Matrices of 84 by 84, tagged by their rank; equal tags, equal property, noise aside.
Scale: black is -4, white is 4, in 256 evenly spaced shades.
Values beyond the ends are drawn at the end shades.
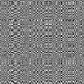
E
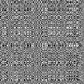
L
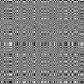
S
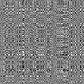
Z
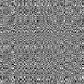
Z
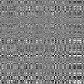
E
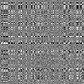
E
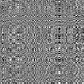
Z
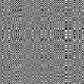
E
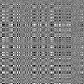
S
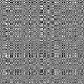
E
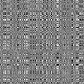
E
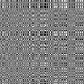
E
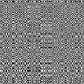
E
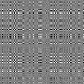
S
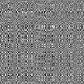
L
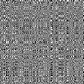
Z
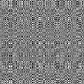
L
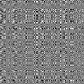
L
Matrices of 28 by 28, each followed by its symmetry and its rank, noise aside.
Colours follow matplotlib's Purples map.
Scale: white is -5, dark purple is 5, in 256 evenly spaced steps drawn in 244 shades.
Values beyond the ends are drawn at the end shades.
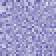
no symmetry, rank four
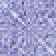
symmetric, rank four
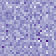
no symmetry, rank five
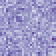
symmetric, rank five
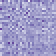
antisymmetric, rank four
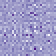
antisymmetric, rank four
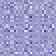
no symmetry, rank three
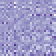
no symmetry, rank four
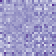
symmetric, rank three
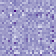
antisymmetric, rank four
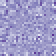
symmetric, rank five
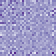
symmetric, rank four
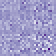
no symmetry, rank three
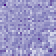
symmetric, rank five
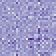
symmetric, rank four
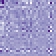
no symmetry, rank three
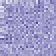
symmetric, rank four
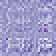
no symmetry, rank three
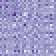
symmetric, rank four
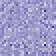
symmetric, rank five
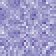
symmetric, rank four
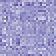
antisymmetric, rank four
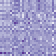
no symmetry, rank four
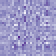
no symmetry, rank four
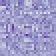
no symmetry, rank four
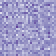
no symmetry, rank four
